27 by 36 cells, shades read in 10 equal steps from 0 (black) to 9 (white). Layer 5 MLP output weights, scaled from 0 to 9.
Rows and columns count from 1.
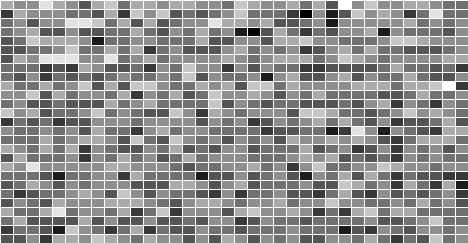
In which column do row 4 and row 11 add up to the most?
3
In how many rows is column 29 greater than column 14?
15
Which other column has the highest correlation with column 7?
21
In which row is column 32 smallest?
2
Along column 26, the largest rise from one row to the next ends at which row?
16
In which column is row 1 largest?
27
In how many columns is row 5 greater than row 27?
16
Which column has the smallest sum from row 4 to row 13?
8
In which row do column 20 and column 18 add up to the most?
10
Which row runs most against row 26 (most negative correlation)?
1
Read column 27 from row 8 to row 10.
3 6 5
